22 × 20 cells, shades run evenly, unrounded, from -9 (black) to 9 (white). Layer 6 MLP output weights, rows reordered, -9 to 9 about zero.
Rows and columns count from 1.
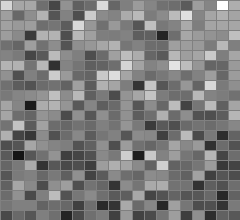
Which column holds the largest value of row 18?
17
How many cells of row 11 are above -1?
12
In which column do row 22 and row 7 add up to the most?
15
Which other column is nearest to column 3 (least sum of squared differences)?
14
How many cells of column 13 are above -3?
19
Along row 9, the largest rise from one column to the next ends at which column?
13
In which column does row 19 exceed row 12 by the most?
6
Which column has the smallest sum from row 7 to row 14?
3
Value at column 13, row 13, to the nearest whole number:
-5
